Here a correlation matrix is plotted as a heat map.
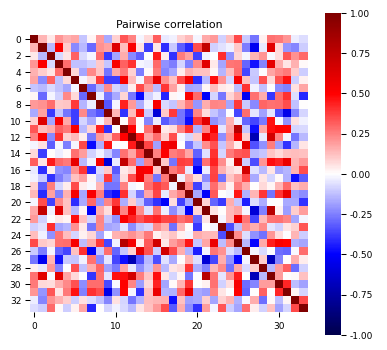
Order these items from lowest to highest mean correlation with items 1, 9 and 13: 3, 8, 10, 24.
8, 24, 3, 10
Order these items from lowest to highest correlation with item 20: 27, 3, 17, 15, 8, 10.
15, 8, 27, 17, 3, 10
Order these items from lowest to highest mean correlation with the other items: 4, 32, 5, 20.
20, 32, 4, 5
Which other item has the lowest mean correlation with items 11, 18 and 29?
27
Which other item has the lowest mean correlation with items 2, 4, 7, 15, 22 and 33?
9
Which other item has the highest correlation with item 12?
29
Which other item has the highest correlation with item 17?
13
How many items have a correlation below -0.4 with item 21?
3
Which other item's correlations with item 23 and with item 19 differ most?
7
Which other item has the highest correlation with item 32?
33
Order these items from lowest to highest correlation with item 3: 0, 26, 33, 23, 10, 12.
26, 23, 33, 0, 12, 10
